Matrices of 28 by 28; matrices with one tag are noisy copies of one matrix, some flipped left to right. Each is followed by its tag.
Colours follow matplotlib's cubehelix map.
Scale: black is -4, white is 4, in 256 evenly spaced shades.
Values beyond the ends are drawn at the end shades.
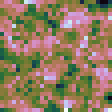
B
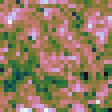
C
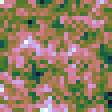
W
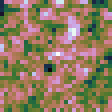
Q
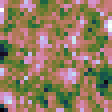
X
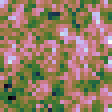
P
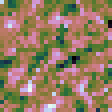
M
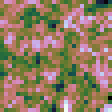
B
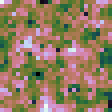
W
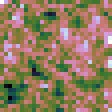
P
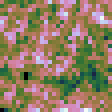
C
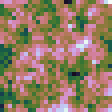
W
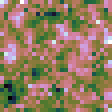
P
